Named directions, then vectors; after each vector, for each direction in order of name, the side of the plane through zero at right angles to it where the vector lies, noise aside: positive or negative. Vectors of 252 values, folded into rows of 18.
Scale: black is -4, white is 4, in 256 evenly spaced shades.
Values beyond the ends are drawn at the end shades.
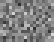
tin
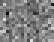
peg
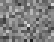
negative, positive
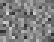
negative, negative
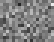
negative, positive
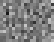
positive, positive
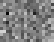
positive, positive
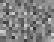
positive, positive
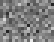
positive, negative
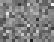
negative, positive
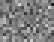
positive, negative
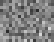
positive, negative
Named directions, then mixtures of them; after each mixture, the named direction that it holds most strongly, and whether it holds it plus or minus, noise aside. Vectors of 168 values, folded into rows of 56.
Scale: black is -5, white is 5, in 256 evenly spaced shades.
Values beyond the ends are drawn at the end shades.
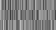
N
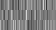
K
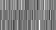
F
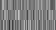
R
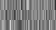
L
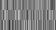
R, plus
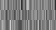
L, plus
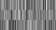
K, minus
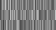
N, minus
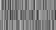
N, plus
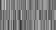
N, minus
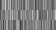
N, minus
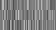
R, plus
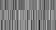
F, minus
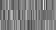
K, plus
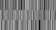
F, minus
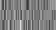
L, minus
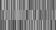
N, minus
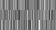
F, plus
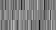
F, minus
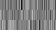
F, minus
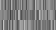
N, plus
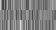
N, plus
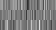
F, plus
